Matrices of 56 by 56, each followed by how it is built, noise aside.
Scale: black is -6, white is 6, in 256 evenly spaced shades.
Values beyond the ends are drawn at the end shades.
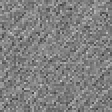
Hankel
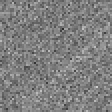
Hankel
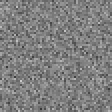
repeating columns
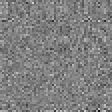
low rank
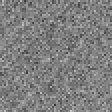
Hankel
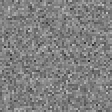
repeating columns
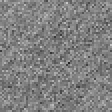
Hankel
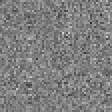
low rank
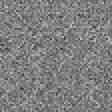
repeating columns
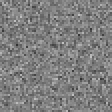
low rank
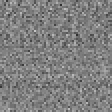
repeating columns
